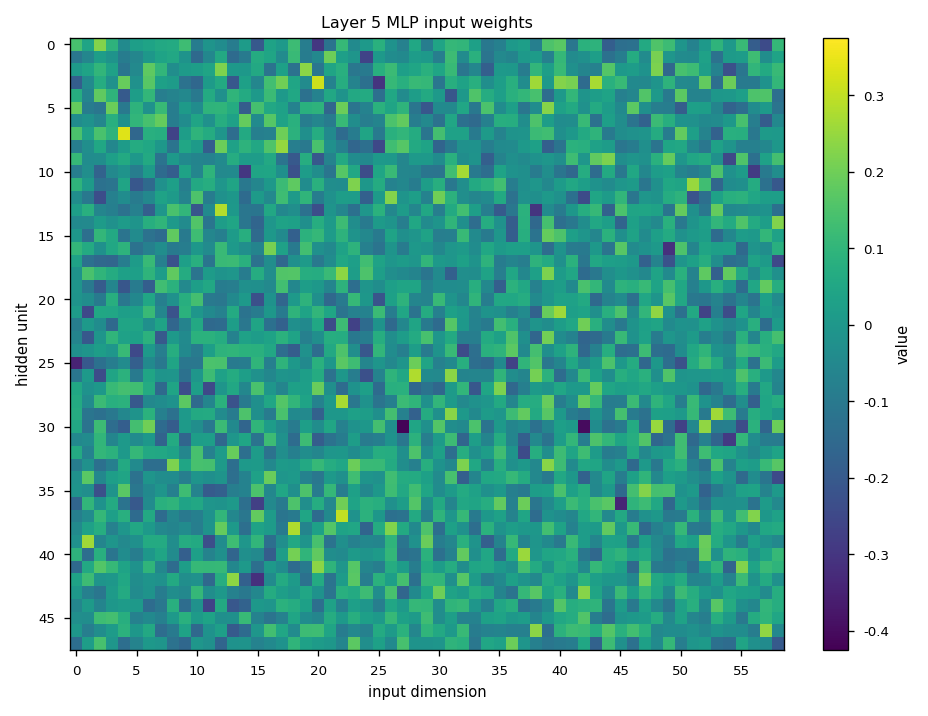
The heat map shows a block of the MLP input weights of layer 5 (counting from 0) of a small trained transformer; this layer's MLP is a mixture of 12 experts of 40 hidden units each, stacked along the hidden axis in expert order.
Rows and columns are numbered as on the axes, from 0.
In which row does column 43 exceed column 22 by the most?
27
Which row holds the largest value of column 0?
5
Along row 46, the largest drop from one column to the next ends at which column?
39
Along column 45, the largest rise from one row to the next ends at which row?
37
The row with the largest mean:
3
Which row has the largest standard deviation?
30
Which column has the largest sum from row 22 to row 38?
35
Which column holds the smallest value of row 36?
45
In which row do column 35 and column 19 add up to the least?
13
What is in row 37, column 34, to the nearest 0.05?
0
